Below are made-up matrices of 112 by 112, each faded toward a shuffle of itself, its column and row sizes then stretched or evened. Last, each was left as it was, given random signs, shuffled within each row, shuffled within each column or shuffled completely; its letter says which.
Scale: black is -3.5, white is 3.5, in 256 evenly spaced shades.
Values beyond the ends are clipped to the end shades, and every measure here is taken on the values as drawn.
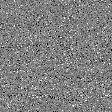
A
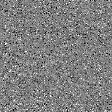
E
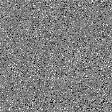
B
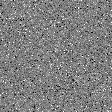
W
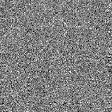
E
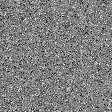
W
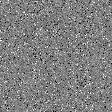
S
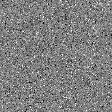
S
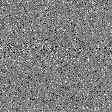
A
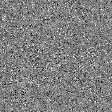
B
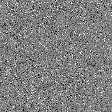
S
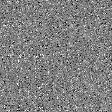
B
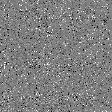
B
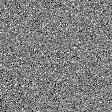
A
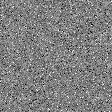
W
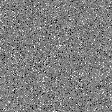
S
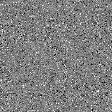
B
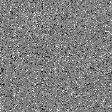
B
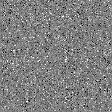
E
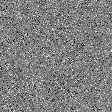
W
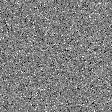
W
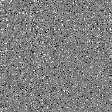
E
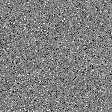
W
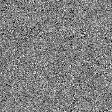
B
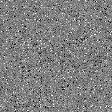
E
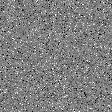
W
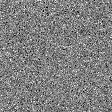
W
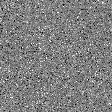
W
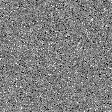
W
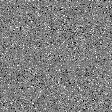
A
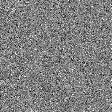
S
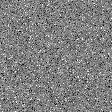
W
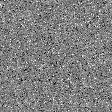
W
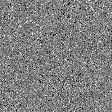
S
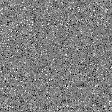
E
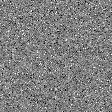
W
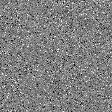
S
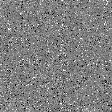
B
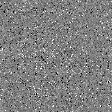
B
